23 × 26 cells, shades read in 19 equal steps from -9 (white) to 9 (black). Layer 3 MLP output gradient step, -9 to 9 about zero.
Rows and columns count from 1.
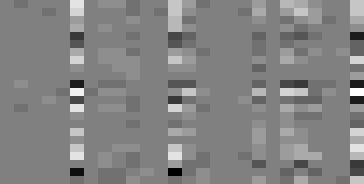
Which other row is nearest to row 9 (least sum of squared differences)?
15
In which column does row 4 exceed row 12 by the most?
26
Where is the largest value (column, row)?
13, 22
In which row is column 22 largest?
11
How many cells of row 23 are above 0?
6
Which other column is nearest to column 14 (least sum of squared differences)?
21
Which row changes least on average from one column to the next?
10
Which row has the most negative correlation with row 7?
23
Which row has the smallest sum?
12
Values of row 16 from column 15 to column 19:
0 0 0 0 -1
